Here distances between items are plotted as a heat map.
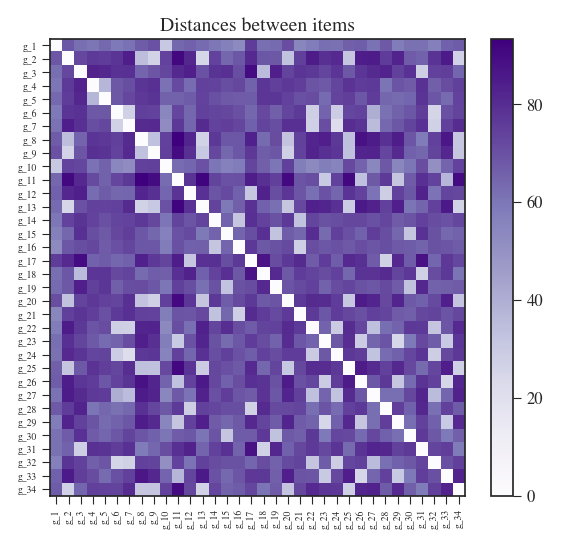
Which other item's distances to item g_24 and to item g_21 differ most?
g_7
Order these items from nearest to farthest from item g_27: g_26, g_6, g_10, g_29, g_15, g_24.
g_24, g_6, g_10, g_29, g_26, g_15
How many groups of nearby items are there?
9
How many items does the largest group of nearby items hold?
7
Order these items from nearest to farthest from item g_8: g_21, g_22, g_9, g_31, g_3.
g_9, g_31, g_3, g_21, g_22
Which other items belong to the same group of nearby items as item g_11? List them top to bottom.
g_23, g_26, g_29, g_33
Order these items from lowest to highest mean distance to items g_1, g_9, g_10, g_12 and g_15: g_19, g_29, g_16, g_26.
g_19, g_16, g_29, g_26
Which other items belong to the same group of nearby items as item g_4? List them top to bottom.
g_5
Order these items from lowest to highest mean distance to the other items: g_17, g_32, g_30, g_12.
g_32, g_30, g_12, g_17
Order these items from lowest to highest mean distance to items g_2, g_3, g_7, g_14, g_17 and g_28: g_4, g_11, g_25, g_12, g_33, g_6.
g_12, g_6, g_25, g_4, g_33, g_11
